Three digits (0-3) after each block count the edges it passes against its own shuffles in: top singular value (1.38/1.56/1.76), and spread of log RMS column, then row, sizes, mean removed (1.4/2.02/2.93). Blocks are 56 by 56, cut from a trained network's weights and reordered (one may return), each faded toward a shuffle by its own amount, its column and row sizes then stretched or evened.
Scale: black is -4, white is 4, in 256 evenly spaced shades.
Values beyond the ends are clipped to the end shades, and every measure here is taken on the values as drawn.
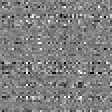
3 1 3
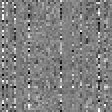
3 3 0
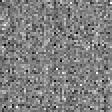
0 0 2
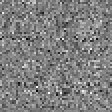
1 1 2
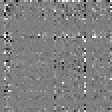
2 2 2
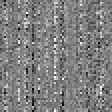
2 3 0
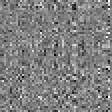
3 2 2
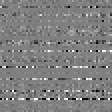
3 0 3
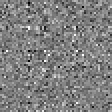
2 1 2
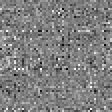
0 2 2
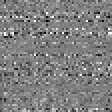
2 0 3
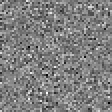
0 1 0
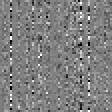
3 3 0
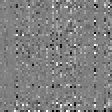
1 3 2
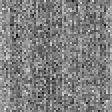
3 0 0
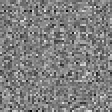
3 0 2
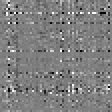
2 2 3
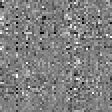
1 2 2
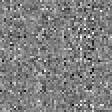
1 2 2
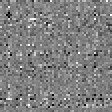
0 2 2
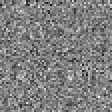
2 0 1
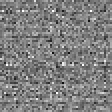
1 1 1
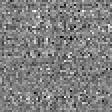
0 1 2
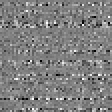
1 1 3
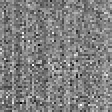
2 0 1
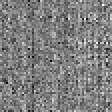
2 1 1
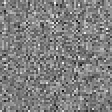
3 1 1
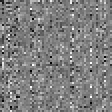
0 3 1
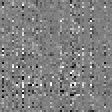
2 3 2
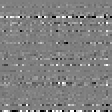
3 0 3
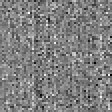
1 1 1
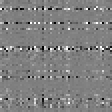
3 1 3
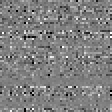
0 1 3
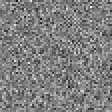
3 0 0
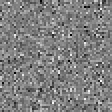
1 2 1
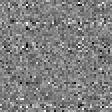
2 1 2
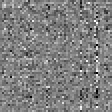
1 2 0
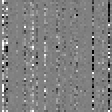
3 3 0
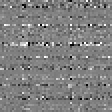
2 1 3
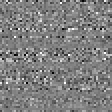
2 1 3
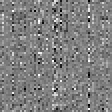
2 3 1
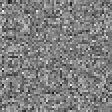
2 1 0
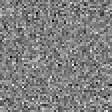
2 0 1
